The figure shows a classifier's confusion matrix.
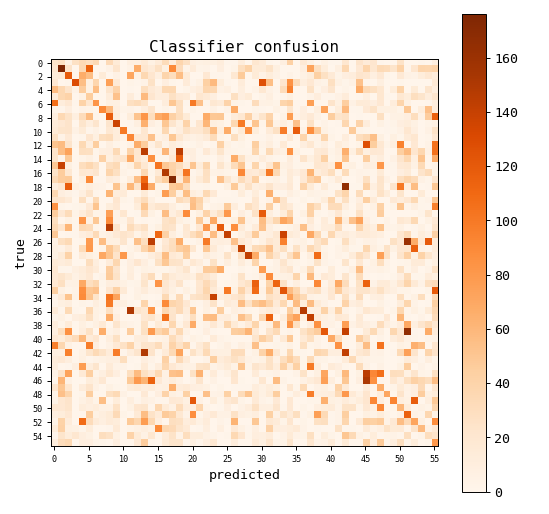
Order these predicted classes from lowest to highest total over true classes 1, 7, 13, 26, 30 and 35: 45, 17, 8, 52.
45, 52, 17, 8
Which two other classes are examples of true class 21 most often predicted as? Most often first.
55, 0
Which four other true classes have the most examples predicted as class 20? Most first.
49, 6, 51, 38
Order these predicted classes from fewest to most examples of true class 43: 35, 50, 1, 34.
50, 1, 35, 34
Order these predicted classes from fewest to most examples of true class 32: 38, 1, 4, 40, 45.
40, 1, 4, 38, 45
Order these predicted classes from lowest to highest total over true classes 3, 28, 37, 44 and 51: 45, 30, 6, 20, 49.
49, 45, 6, 20, 30
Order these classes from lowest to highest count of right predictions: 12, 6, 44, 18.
44, 18, 12, 6
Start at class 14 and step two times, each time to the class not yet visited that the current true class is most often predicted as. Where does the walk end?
42
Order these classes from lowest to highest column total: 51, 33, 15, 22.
15, 33, 22, 51
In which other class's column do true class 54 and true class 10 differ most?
35
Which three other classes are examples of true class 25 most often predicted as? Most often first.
33, 15, 37
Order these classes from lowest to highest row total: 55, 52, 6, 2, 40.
55, 40, 2, 6, 52
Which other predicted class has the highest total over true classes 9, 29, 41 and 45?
47
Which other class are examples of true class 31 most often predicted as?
37
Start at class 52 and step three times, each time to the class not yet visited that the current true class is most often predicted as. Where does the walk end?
23
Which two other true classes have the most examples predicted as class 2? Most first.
18, 42
